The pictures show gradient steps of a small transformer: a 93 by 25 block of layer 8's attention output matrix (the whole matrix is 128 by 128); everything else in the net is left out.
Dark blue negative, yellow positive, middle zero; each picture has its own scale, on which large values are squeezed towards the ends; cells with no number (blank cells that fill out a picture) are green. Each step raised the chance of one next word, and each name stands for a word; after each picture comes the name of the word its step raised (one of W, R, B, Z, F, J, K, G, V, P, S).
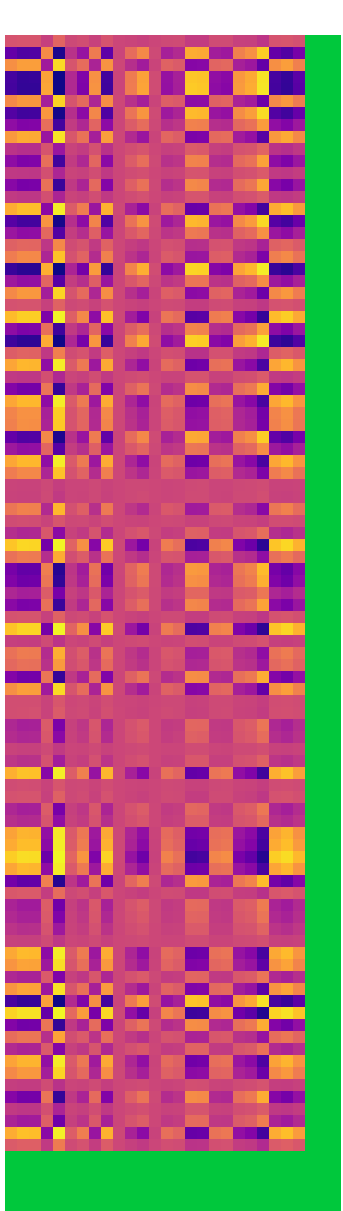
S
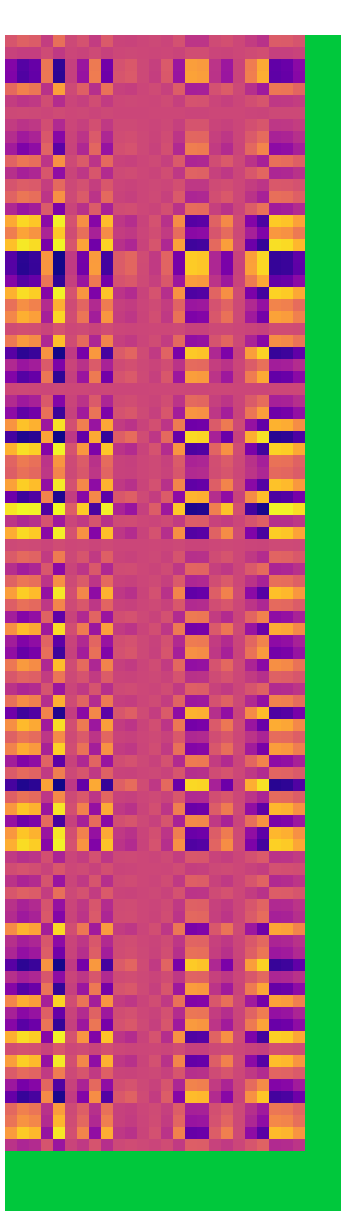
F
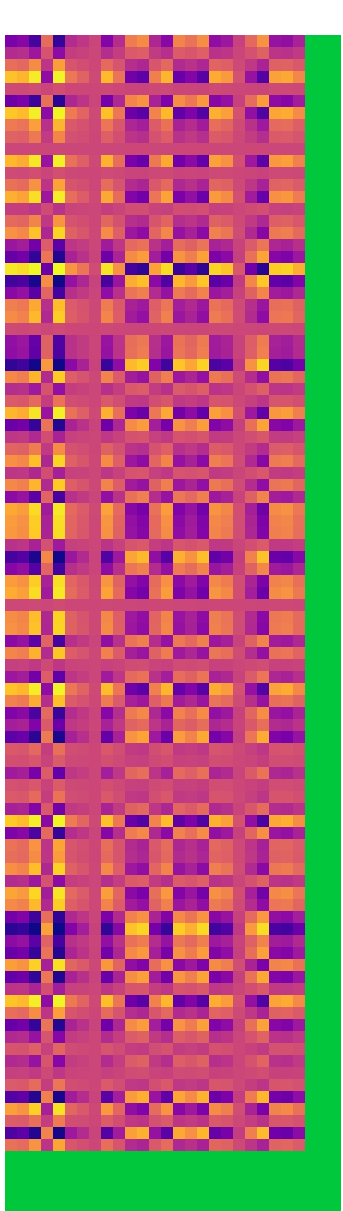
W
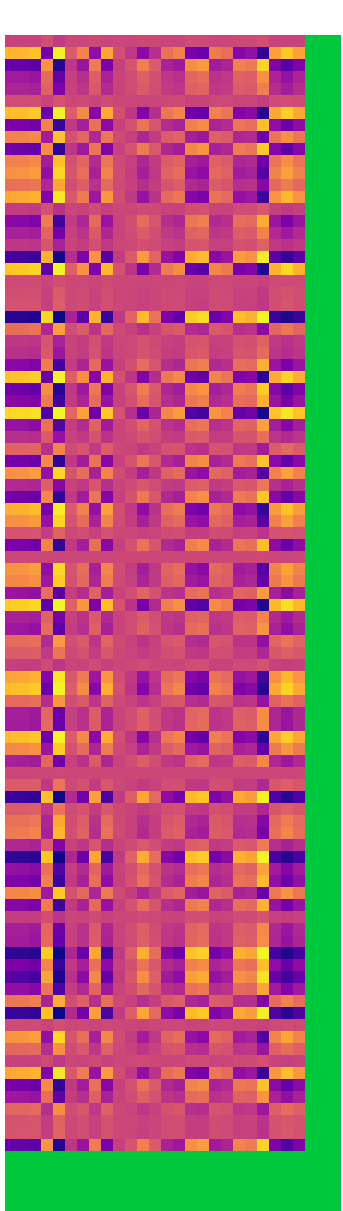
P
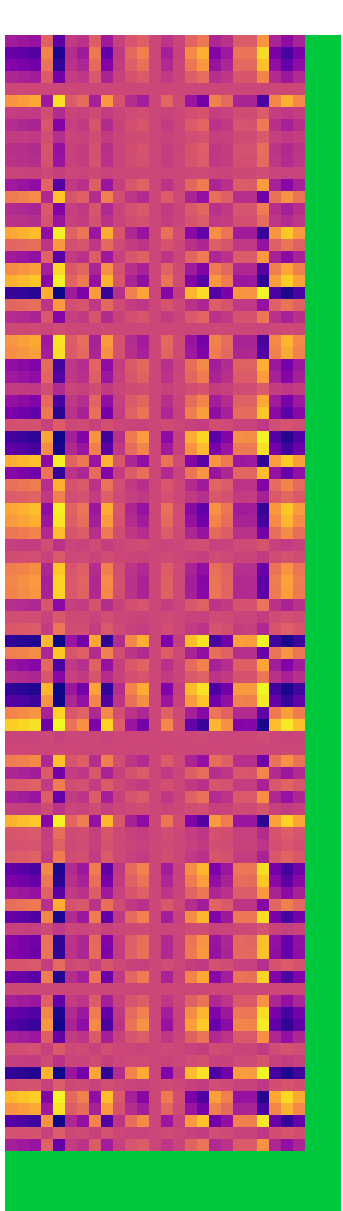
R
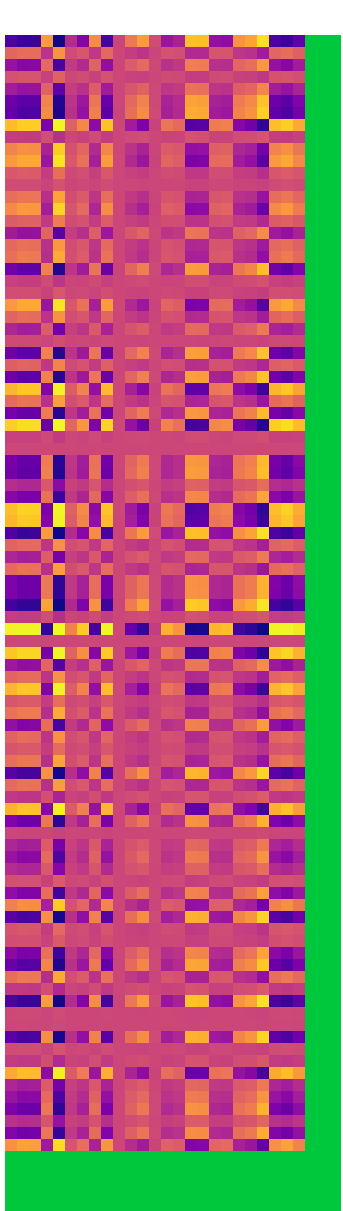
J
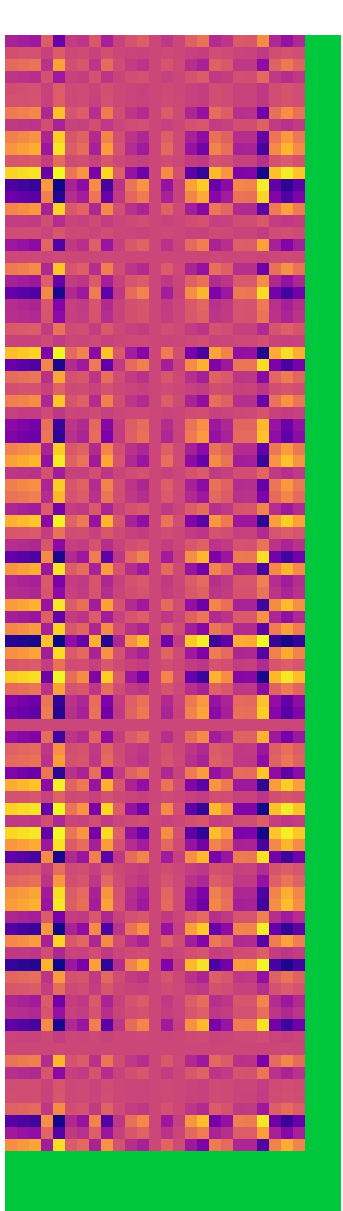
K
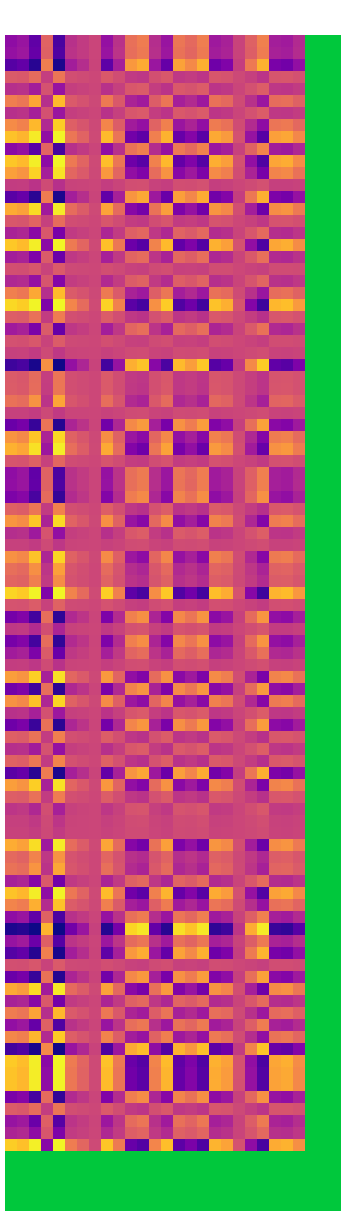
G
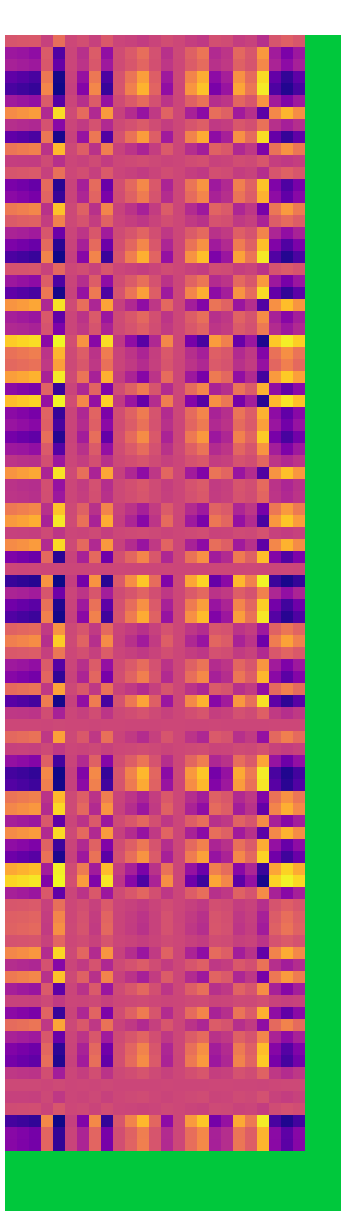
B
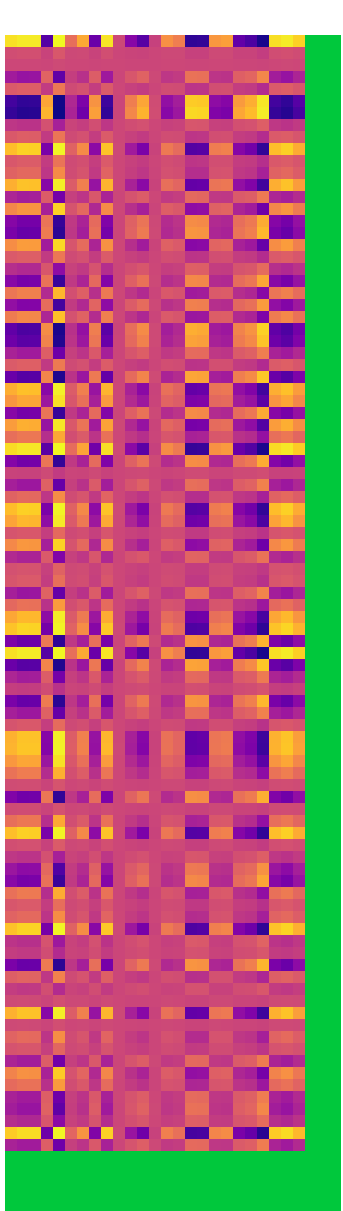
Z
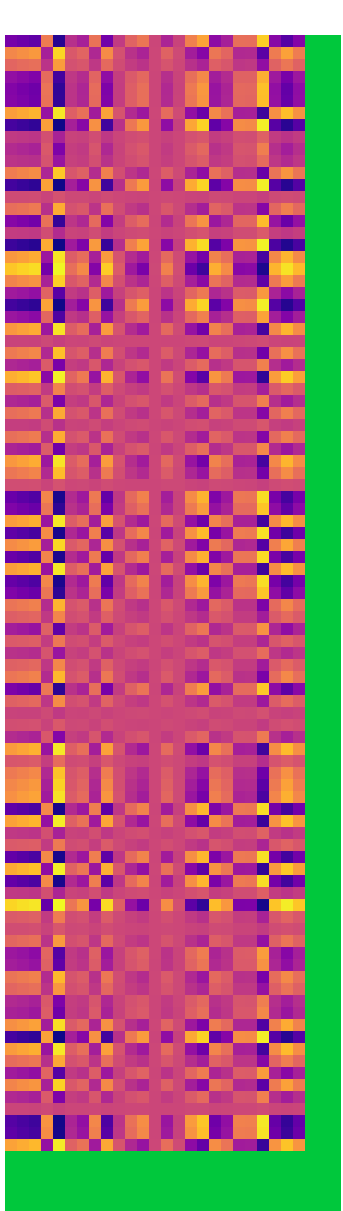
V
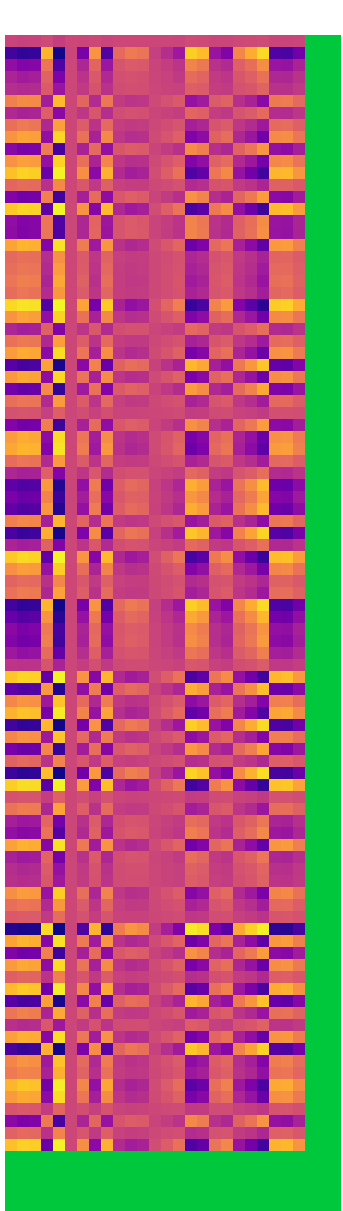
G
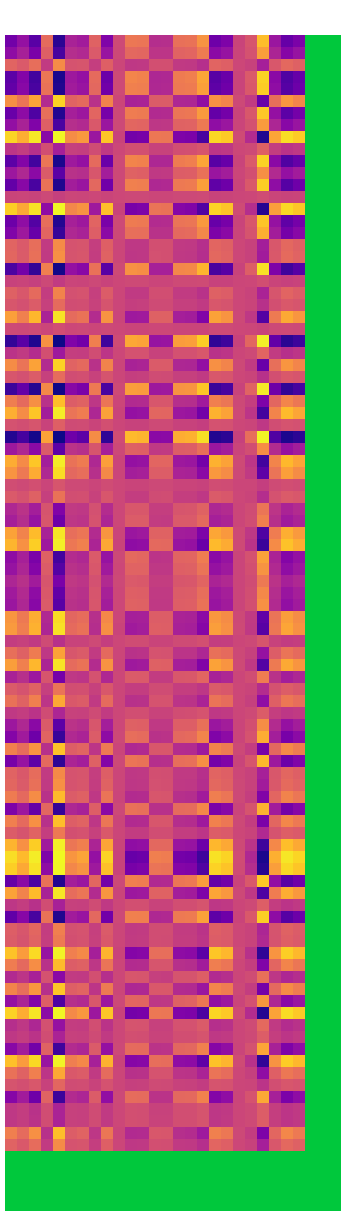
S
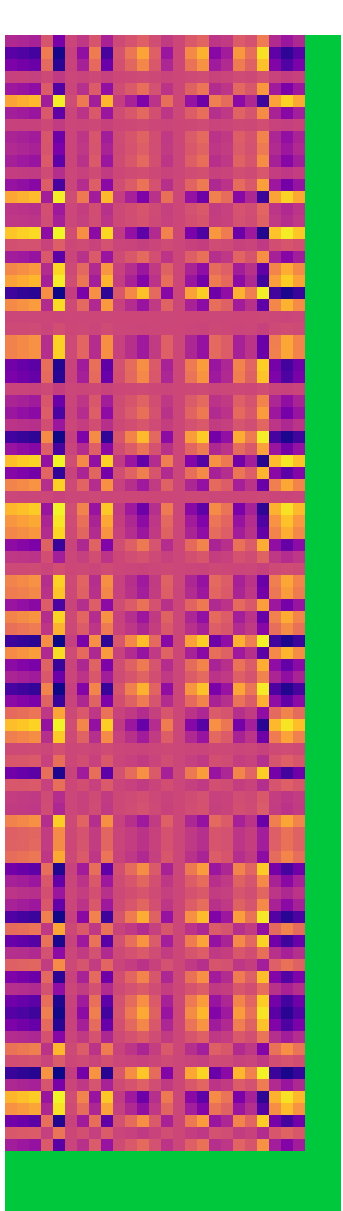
R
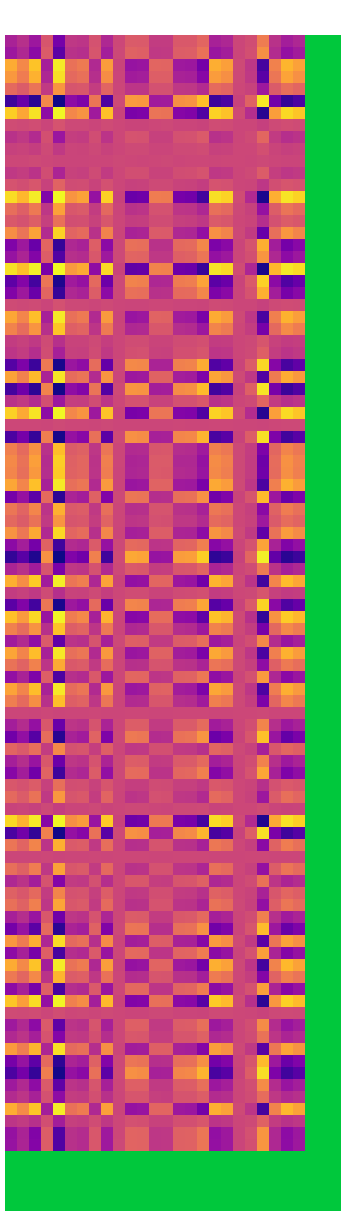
W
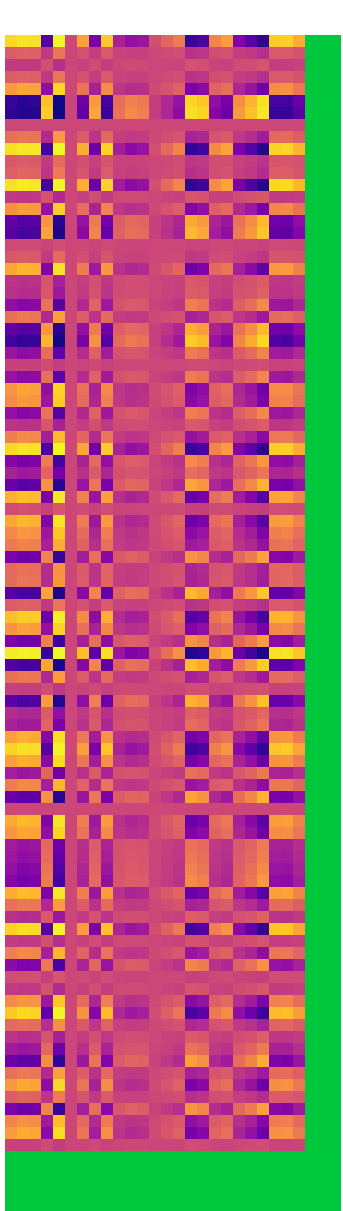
Z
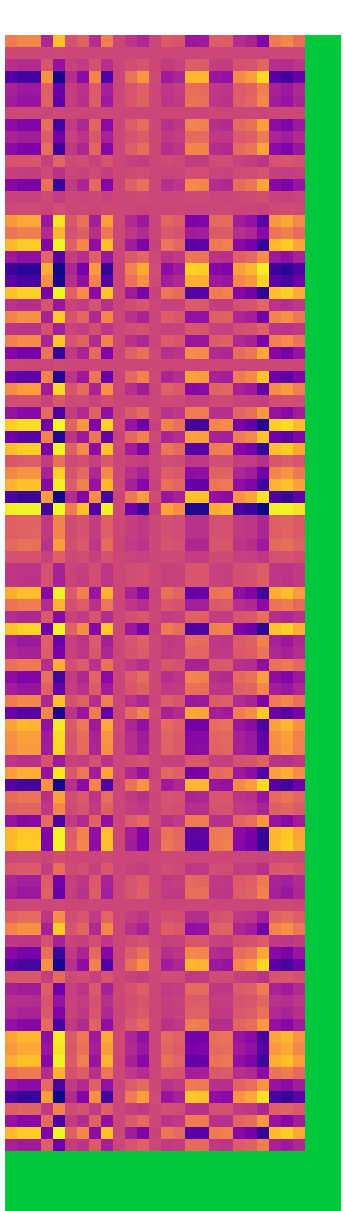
F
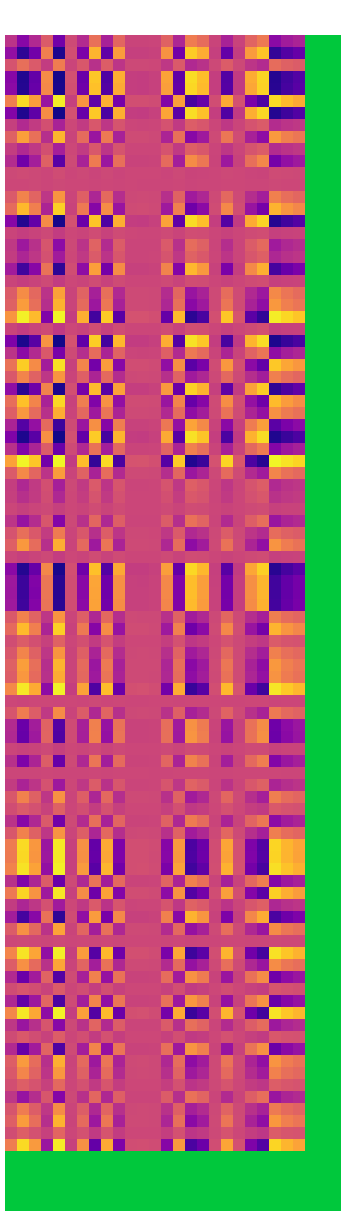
S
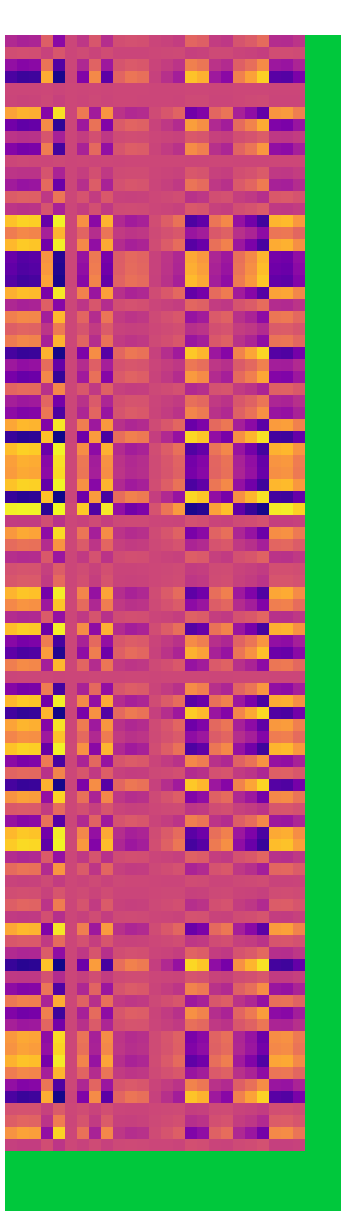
F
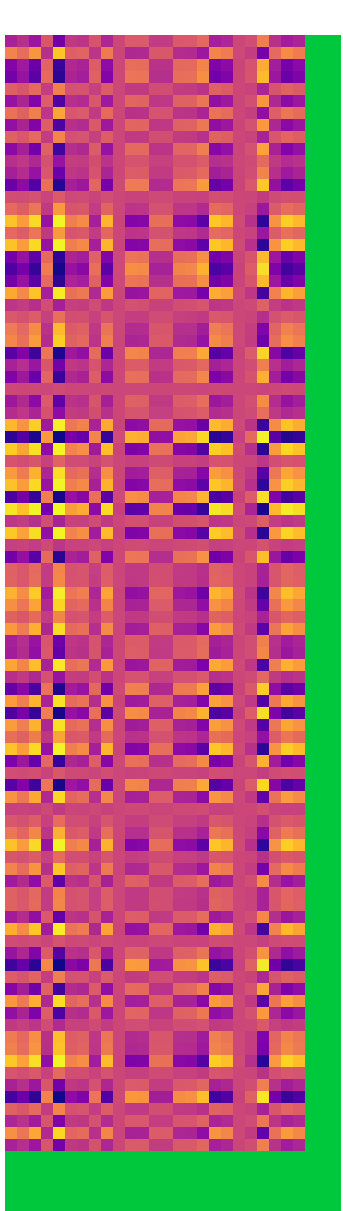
F
